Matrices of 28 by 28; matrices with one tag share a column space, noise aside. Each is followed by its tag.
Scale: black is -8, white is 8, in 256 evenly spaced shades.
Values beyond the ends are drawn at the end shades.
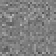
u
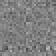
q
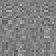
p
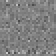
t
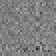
q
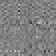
p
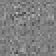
u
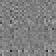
p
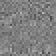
u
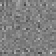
t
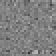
t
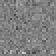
t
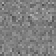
u
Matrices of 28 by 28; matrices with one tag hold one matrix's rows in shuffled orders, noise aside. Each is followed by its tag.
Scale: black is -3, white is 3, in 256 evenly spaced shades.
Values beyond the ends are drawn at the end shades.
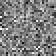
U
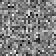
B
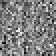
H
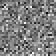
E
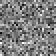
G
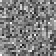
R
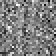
H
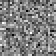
R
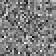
E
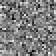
R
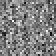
H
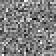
E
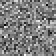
E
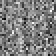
H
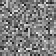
E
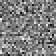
G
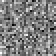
R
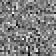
B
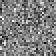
U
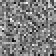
R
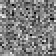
R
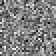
U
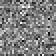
G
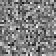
B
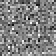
B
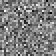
E
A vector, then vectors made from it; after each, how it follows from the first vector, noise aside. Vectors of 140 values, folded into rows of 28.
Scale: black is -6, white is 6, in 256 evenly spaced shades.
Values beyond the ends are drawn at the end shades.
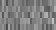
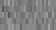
reversed, negated, shrunk.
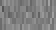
reversed, negated, shrunk.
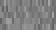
reversed, negated, shrunk.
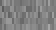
reversed, negated, shrunk.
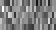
reversed, scaled up.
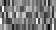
reversed, scaled up.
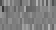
reversed, negated, partly zeroed.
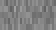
wrapped around, negated, shrunk.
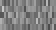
reversed.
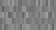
reversed, negated, shrunk.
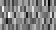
reversed, scaled up.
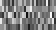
reversed, scaled up.
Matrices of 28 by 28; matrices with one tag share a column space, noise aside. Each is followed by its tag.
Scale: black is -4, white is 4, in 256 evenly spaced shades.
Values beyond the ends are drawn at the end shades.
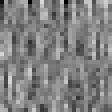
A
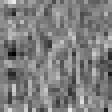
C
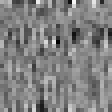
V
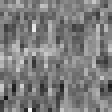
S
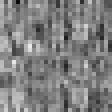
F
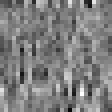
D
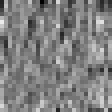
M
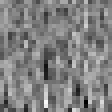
C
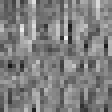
F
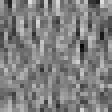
M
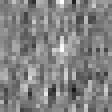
D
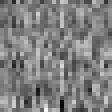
C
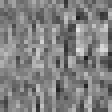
S
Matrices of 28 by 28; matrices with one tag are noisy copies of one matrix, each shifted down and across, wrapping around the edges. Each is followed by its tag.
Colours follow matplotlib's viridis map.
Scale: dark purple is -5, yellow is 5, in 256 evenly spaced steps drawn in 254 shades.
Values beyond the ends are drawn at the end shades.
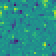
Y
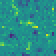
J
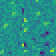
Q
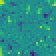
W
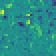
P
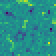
J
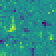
W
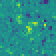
Y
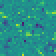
J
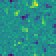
W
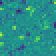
Q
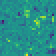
Y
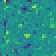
Q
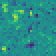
Y
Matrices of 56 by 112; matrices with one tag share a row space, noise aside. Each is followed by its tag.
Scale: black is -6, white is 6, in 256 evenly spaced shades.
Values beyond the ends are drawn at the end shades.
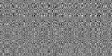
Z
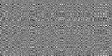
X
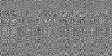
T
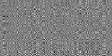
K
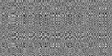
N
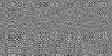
N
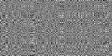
X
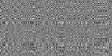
X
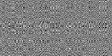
N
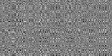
N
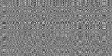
K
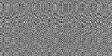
Z
